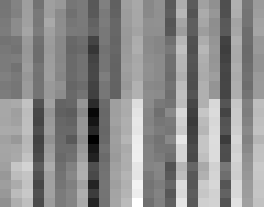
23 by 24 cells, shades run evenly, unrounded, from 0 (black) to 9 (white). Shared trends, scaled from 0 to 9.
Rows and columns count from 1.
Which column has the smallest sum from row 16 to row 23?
9
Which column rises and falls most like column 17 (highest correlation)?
19
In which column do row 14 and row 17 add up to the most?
13
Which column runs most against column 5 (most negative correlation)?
16
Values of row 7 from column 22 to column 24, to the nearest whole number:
6 4 5
